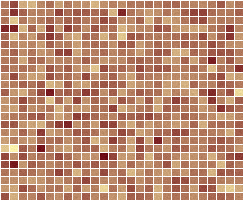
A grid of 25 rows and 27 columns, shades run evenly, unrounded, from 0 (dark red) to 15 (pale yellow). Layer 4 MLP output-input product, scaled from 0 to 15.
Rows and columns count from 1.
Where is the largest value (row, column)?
19, 2
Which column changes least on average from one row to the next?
17
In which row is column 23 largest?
16
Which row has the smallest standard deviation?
6
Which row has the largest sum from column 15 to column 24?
22
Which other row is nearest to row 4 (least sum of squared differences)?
21
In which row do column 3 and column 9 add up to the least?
13
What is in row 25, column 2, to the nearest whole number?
11
